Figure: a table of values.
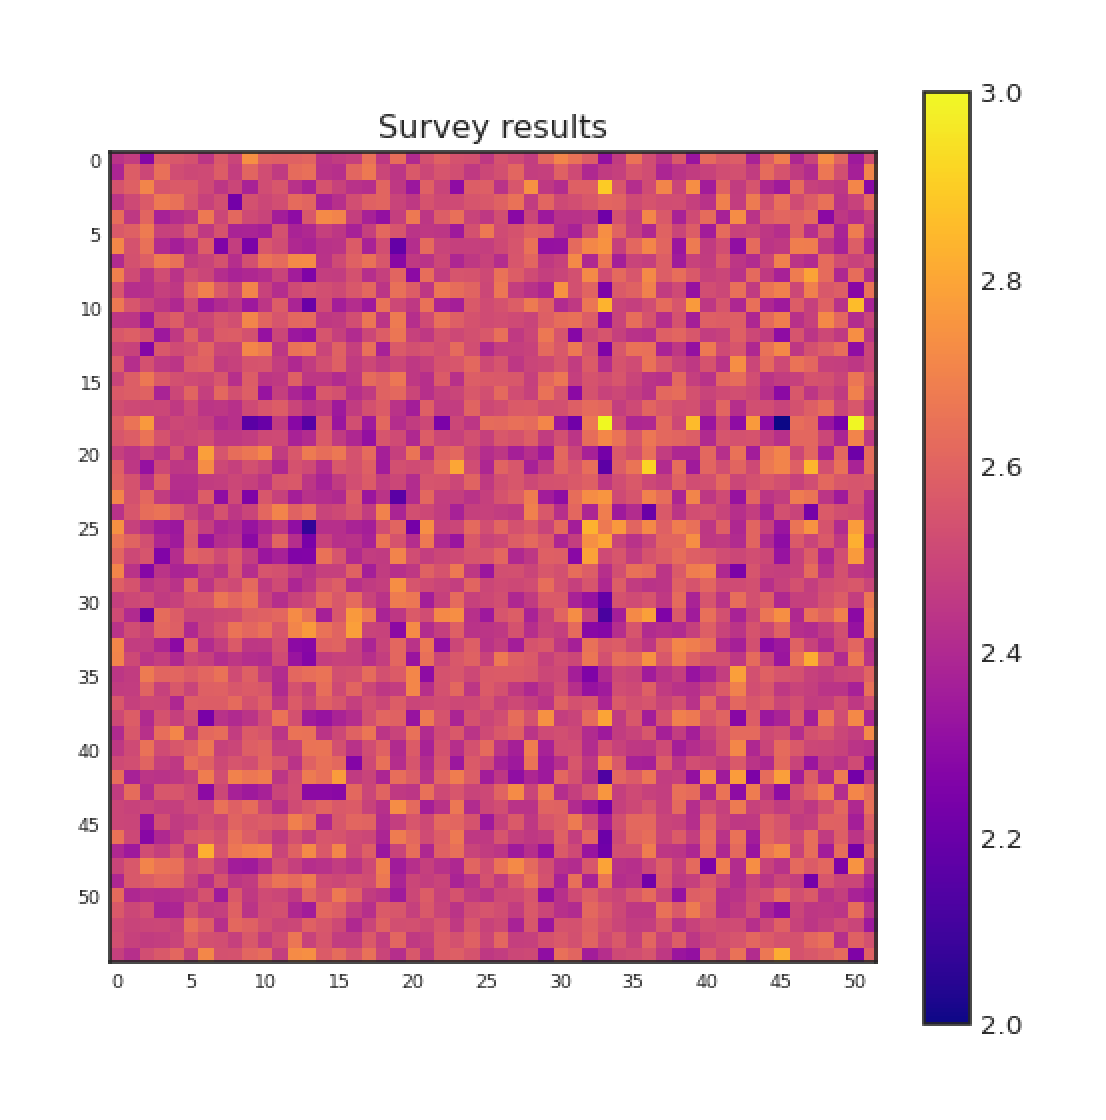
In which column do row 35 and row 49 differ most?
42
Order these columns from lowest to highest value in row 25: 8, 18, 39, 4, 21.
4, 8, 18, 39, 21
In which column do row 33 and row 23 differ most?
19
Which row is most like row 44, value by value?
30
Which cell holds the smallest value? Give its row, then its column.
18, 45
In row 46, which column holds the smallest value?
33
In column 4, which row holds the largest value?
39
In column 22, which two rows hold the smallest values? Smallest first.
18, 33
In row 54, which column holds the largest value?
45
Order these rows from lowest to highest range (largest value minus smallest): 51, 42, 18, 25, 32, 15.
15, 51, 32, 42, 25, 18
